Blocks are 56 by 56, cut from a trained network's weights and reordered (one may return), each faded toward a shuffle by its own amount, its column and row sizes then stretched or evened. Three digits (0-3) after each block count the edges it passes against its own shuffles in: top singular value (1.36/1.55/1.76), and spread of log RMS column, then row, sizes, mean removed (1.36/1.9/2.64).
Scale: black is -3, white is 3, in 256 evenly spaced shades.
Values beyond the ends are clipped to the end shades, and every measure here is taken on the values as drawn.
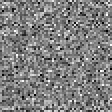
3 0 1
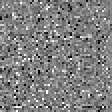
2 1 1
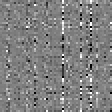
3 3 1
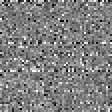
2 0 2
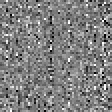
0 3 0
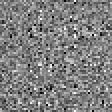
2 1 1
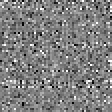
3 1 2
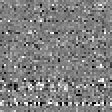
3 1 3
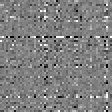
3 2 3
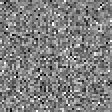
3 0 0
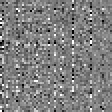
1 3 1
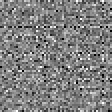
3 0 2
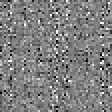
0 3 1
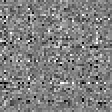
1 2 2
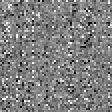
0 2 1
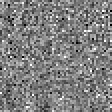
0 1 1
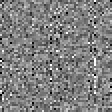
2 2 0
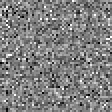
1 0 1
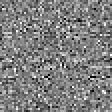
3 0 1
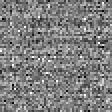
1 2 0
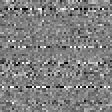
2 0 3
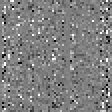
0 3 0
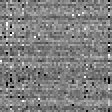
3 2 0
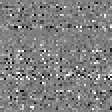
0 1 3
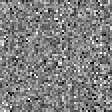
0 1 0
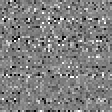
0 1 3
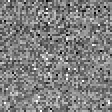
0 1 0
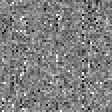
0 2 0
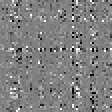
3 3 2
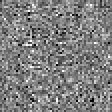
1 1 1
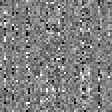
2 3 1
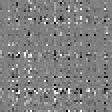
2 3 3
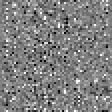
0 2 0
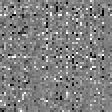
1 3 2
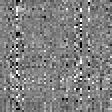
3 3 1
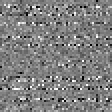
0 0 3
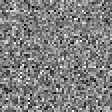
2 0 1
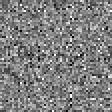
2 0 1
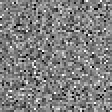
3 0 0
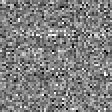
2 0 1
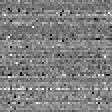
3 1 2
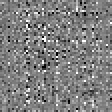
3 3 1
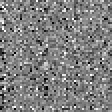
2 2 2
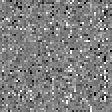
1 2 1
